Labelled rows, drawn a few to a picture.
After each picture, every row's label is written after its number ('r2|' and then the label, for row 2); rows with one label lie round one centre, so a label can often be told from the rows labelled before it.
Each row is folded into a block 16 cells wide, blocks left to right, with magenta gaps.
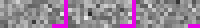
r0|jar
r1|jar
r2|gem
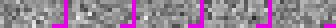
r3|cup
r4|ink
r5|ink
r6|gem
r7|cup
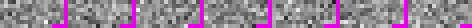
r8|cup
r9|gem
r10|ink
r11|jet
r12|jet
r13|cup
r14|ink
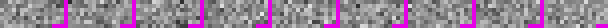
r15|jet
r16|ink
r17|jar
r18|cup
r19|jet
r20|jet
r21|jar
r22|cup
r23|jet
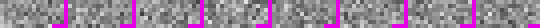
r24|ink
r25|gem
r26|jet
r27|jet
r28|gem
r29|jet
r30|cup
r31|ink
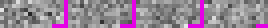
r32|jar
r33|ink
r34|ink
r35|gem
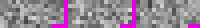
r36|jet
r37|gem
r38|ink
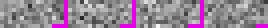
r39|jar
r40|jet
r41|jet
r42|jet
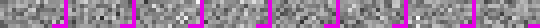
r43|jar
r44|jar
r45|cup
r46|jar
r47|cup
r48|jar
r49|ink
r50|cup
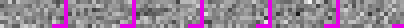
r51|jet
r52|cup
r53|cup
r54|jar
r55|cup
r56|ink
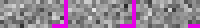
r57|jar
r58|jet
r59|ink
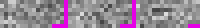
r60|gem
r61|ink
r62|cup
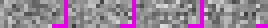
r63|ink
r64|jar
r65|jet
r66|jet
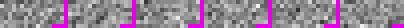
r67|gem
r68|jar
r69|cup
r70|jet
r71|cup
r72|cup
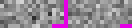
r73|jar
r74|cup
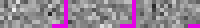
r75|jet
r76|jar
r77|gem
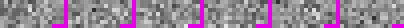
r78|cup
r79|cup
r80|ink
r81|jet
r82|ink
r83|jar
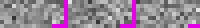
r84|jet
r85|cup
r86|gem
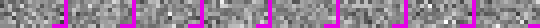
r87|cup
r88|cup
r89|jar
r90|jar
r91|cup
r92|cup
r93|cup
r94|cup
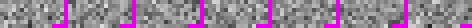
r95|gem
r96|jar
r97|jet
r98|gem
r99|jar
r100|cup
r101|ink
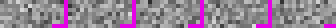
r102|jet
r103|jet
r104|ink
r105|ink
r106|cup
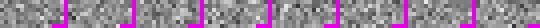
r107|cup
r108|ink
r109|cup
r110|ink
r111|gem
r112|jet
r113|jar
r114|jet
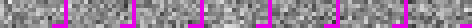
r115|gem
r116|jet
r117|ink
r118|jet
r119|gem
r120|gem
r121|gem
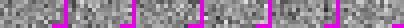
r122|cup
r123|gem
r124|jet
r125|jet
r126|cup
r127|gem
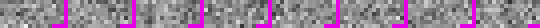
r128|cup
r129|jet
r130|jet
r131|jet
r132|cup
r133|jar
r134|jar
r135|jet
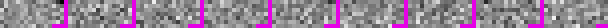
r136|jet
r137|jet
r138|jar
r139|jar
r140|jet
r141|ink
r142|ink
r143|cup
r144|jet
